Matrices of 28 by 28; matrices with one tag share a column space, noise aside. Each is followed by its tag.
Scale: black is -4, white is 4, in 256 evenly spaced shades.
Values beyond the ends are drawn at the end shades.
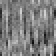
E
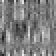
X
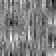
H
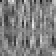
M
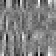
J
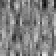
H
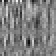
M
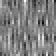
H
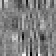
J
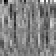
M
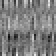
J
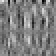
M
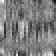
X
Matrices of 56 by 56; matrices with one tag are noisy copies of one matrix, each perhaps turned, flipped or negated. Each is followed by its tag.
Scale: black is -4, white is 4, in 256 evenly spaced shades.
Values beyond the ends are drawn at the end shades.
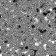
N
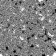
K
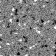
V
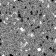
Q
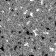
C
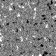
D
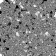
K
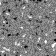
D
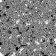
K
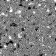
N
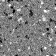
N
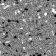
D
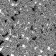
K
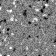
N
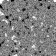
K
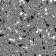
V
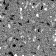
D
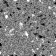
Q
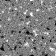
C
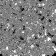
K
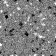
Q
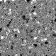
V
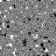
N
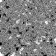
K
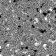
N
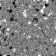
N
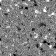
N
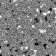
N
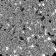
K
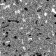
D
